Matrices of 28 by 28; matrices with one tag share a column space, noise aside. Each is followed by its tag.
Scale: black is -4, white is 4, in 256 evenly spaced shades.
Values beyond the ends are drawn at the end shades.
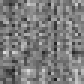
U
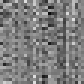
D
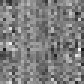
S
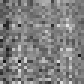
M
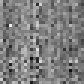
M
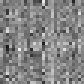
S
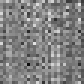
D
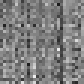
M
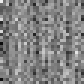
U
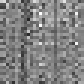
D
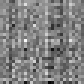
M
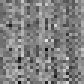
M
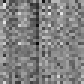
D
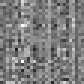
M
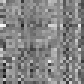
M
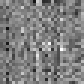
S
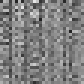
D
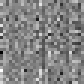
U
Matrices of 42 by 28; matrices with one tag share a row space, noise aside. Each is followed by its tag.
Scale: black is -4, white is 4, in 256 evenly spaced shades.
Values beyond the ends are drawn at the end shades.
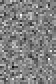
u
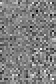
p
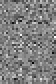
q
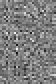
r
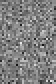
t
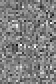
t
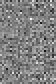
p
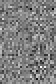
p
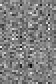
u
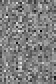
q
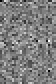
u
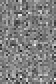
q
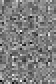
u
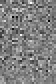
u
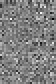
p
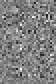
t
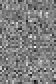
q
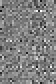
p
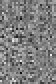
u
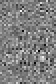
t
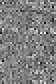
p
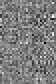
p
